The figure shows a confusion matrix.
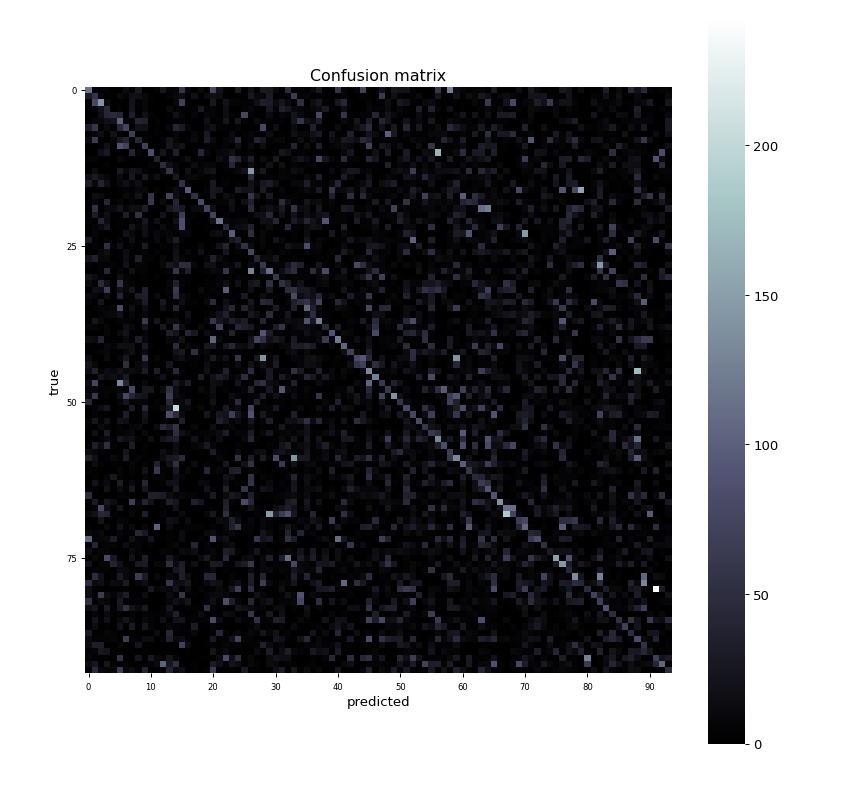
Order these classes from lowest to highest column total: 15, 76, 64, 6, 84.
6, 15, 84, 76, 64
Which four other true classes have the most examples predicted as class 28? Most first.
43, 39, 6, 79
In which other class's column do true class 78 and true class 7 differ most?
82
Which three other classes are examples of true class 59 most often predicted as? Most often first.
33, 88, 30
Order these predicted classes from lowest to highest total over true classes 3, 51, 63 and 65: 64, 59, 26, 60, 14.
59, 64, 60, 26, 14
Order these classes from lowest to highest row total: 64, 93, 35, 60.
64, 93, 60, 35
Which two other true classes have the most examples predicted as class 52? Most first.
24, 37
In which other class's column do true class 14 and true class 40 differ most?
20
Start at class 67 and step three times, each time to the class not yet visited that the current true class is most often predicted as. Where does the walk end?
26
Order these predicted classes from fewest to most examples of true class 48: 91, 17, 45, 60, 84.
17, 84, 91, 45, 60
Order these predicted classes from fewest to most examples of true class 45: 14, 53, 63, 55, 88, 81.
53, 81, 55, 14, 63, 88
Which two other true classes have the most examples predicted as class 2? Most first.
67, 81
